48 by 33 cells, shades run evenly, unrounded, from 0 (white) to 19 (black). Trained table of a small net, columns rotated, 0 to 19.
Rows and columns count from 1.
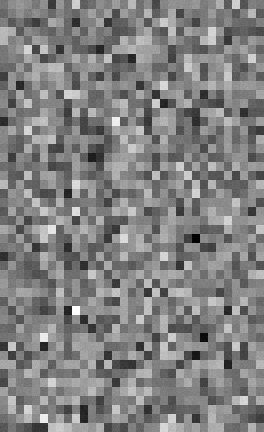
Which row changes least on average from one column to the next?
44
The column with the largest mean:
9
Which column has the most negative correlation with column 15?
19
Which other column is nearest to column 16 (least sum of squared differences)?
17
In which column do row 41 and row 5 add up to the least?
27
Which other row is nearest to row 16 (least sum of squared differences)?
26
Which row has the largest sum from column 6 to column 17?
22
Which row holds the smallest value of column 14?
7
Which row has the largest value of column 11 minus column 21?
36
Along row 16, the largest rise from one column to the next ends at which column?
8
